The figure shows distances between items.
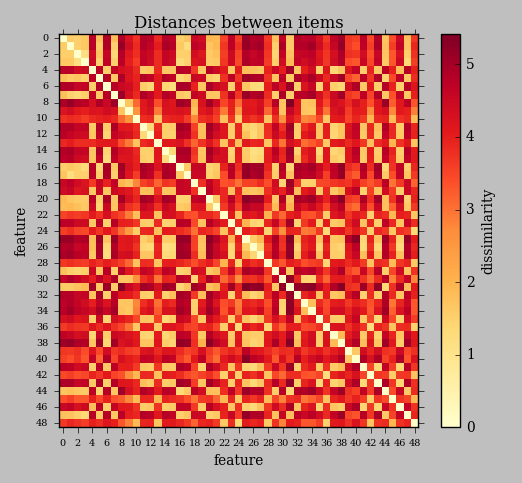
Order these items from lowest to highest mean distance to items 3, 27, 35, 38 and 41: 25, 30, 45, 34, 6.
6, 25, 45, 30, 34
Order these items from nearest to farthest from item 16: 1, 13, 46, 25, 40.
1, 40, 13, 46, 25
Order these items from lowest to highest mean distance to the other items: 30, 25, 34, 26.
26, 25, 30, 34
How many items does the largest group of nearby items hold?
18
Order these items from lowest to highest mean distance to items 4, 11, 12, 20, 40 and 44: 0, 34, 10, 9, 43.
43, 0, 10, 9, 34
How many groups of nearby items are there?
5
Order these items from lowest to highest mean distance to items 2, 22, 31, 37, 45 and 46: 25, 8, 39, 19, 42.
42, 19, 25, 39, 8
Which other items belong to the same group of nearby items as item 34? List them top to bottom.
8, 9, 18, 30, 33
